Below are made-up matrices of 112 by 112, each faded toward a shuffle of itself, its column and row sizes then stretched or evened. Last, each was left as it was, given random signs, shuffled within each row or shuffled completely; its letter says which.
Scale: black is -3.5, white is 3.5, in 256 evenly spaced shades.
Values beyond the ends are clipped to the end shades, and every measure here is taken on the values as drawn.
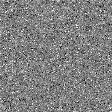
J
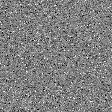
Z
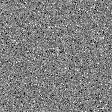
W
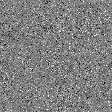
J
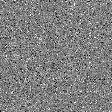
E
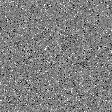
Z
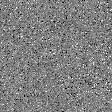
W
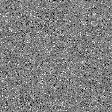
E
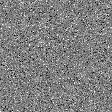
W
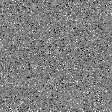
J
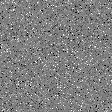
W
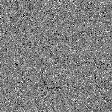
E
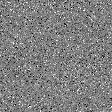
Z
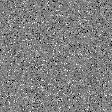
J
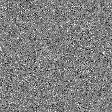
J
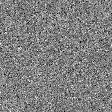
Z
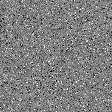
W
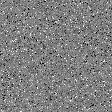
W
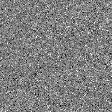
E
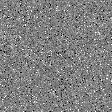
J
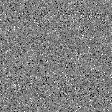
E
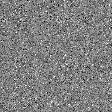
J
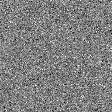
Z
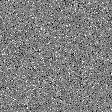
W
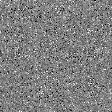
E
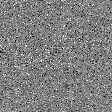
Z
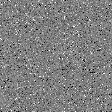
J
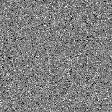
E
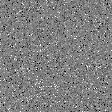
E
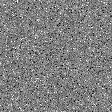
W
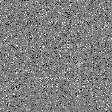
E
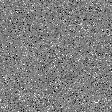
Z
